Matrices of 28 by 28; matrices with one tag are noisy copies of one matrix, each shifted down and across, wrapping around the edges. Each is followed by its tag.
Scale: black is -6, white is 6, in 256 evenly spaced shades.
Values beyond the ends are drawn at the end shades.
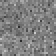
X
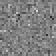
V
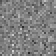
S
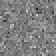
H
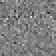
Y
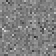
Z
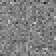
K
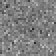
X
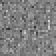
S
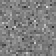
K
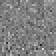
Y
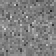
X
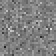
Z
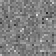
H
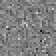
V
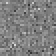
V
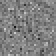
H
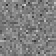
K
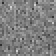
X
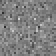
X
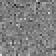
V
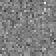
S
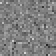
V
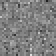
S
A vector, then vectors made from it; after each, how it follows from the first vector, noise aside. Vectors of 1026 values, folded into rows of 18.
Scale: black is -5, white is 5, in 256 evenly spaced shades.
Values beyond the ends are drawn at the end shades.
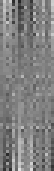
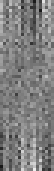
reversed, negated.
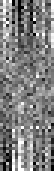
scaled up.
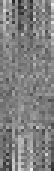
copied.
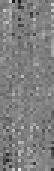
partly zeroed.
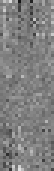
partly zeroed.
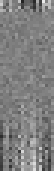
reversed, negated, partly zeroed.
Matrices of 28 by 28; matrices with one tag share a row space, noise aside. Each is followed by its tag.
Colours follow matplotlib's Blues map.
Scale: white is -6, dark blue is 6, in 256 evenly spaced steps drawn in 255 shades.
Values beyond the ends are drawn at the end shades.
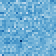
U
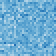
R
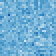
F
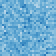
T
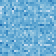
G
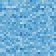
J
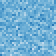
J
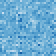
J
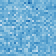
U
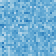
R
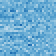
U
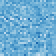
T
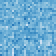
G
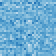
U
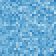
J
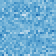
T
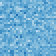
U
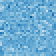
F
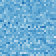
T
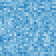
R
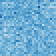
U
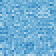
G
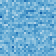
G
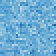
J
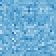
G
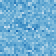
U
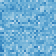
F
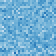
R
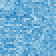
U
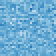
J
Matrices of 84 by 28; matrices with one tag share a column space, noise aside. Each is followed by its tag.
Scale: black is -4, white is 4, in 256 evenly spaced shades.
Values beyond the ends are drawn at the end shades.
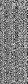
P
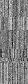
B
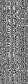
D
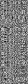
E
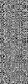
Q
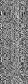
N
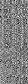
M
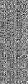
Q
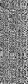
P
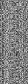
P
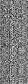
M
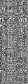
D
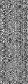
Q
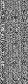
E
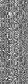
N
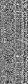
Q
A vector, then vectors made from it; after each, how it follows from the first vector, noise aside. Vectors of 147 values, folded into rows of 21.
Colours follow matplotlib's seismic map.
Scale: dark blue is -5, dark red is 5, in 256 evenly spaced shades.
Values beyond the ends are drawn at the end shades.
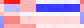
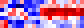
wrapped around, negated, scaled up.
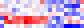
reversed, negated.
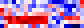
reversed, negated, scaled up.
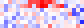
wrapped around, negated, partly zeroed.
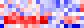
reversed, negated.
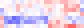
reversed, shrunk.
